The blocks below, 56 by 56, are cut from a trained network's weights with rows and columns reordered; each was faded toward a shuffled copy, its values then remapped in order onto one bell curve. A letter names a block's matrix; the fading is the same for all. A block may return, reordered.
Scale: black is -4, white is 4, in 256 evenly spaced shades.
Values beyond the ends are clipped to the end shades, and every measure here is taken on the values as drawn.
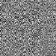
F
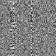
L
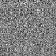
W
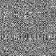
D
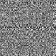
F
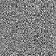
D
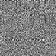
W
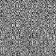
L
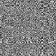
D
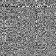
L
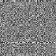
F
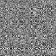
L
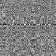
F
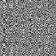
F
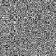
D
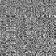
D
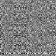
L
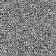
W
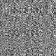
D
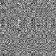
W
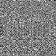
W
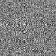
D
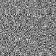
D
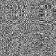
D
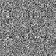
W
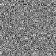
W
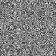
W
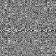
L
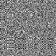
W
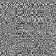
L
